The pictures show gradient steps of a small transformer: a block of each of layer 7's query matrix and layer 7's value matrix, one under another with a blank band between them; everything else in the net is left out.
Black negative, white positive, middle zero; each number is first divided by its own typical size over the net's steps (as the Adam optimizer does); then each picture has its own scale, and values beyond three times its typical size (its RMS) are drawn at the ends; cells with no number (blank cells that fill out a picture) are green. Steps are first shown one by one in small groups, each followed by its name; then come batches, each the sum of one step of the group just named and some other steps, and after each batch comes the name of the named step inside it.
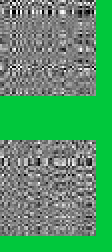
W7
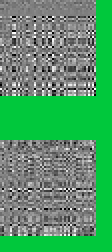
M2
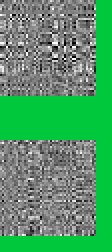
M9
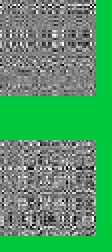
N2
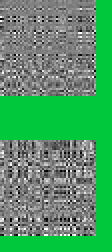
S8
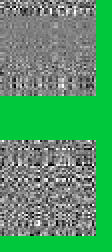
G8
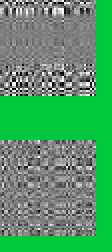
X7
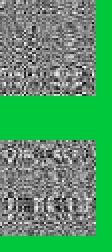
G8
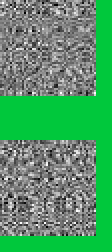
G8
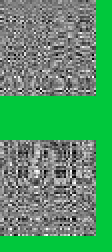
S8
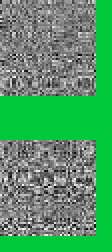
S8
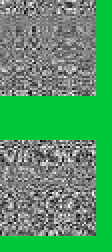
G8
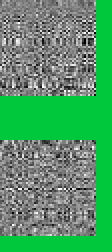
M2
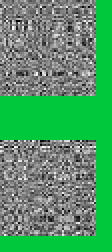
N2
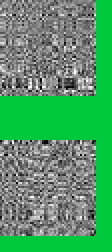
M9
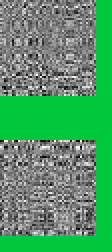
N2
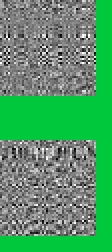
G8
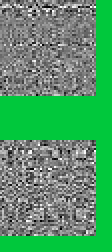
N2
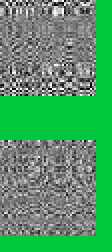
X7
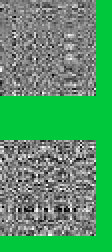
M2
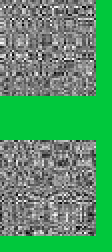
M9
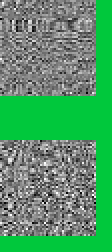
G8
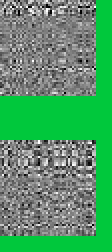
W7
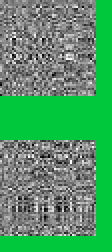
M2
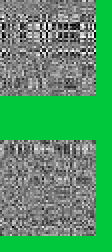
S8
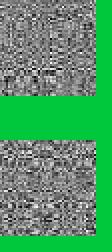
N2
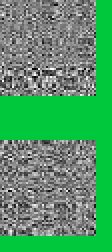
M2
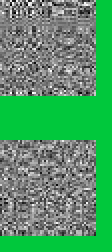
W7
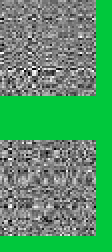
S8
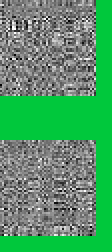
M2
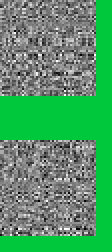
S8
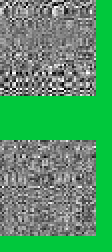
X7
